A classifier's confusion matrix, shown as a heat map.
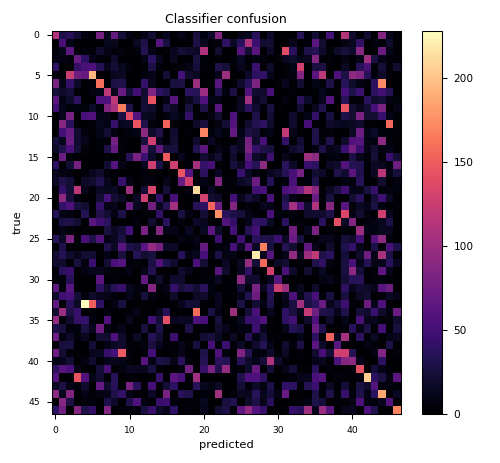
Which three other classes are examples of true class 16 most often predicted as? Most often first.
13, 19, 28
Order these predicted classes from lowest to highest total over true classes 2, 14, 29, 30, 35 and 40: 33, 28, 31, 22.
33, 28, 22, 31
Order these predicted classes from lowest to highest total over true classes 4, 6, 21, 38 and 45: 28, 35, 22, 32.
28, 32, 22, 35
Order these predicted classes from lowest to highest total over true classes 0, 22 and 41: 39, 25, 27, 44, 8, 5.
5, 25, 8, 27, 44, 39
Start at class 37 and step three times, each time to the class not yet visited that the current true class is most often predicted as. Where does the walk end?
8
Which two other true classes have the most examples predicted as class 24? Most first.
34, 21
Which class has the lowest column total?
30
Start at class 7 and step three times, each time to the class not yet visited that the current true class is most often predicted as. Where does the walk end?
31
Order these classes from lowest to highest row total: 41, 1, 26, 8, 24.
1, 24, 41, 8, 26
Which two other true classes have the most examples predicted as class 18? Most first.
41, 17
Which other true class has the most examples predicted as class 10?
19
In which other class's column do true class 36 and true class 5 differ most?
2
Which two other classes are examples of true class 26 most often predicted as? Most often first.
28, 13
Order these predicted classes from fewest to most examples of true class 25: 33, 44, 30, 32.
33, 30, 32, 44
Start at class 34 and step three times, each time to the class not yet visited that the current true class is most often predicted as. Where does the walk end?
44
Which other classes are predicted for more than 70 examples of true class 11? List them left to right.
1, 15, 45
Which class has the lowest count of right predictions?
36
